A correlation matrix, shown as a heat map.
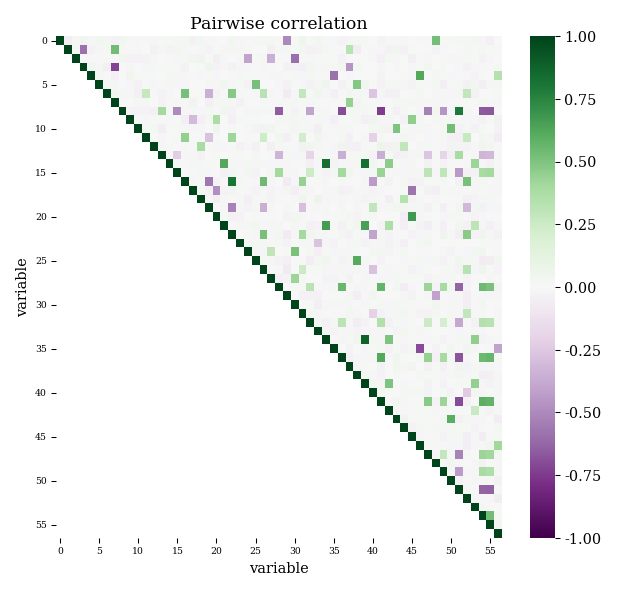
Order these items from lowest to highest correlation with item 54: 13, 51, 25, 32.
51, 13, 25, 32
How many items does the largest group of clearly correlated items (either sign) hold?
12
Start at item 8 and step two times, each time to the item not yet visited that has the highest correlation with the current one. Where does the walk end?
13
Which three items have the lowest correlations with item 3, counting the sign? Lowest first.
7, 1, 37
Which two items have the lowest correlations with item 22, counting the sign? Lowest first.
19, 40
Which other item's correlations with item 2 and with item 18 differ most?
30
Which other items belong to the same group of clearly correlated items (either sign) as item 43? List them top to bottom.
10, 50
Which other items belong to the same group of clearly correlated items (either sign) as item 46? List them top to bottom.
4, 35, 56
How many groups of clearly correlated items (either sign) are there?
12
